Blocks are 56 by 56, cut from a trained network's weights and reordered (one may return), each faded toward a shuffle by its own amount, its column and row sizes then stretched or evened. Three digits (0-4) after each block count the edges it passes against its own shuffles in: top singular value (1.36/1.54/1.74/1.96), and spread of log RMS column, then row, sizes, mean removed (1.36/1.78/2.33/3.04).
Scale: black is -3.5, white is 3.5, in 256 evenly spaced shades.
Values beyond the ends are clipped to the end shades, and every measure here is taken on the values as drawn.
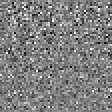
0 2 3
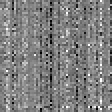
4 4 1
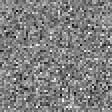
1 1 1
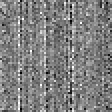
4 3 0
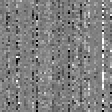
3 4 0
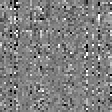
2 4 2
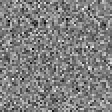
2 0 0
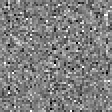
0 2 0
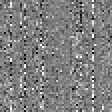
1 4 0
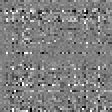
2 3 4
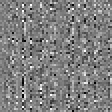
4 4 1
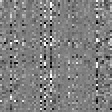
3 4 2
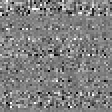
0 1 4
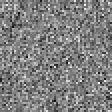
0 0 0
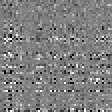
4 3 4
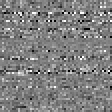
3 1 4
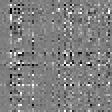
4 4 3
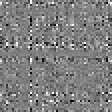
4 3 4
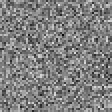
3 0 0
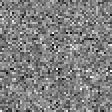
1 0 2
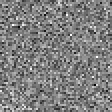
0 0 0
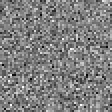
0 0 2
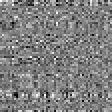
4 1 4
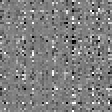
2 4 3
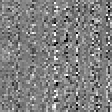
3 4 0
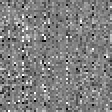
1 4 1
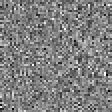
2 1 1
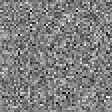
3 1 2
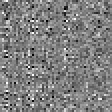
2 3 2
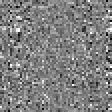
2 3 0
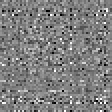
2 2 4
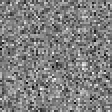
2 1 0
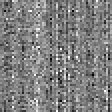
4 3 1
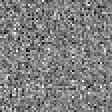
0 2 1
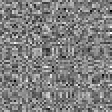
4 1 2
